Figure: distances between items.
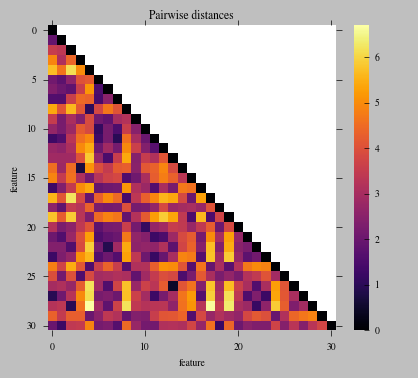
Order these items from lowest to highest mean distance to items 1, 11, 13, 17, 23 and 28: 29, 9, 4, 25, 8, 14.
9, 25, 29, 14, 8, 4
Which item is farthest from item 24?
28
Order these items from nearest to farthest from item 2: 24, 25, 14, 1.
1, 25, 14, 24
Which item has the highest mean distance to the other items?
4
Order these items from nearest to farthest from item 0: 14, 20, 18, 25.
18, 20, 25, 14
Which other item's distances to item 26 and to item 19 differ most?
13
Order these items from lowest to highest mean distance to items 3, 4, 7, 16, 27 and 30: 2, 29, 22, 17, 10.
10, 22, 29, 2, 17
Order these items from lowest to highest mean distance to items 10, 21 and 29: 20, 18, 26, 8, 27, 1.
20, 1, 18, 27, 8, 26
